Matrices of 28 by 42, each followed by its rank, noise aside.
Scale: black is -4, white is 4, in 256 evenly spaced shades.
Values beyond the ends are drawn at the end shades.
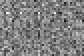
five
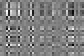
one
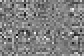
five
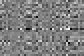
three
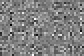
five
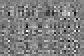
three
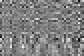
three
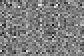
five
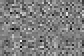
four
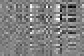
two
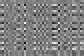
one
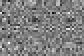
five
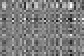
two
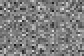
four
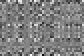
three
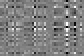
one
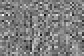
five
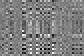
one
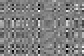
one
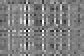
one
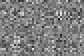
five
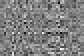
five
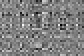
three
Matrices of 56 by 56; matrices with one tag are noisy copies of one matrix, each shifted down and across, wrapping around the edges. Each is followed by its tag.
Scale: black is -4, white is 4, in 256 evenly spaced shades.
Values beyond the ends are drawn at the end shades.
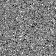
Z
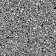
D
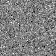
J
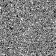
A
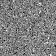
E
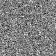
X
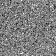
Z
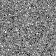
A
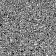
Z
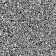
X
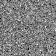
D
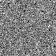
E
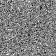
Z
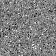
J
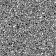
Z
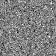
D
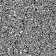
E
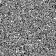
X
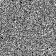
Z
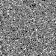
X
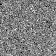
D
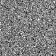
D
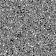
D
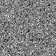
J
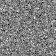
A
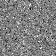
E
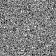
X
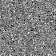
X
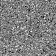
Z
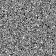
D
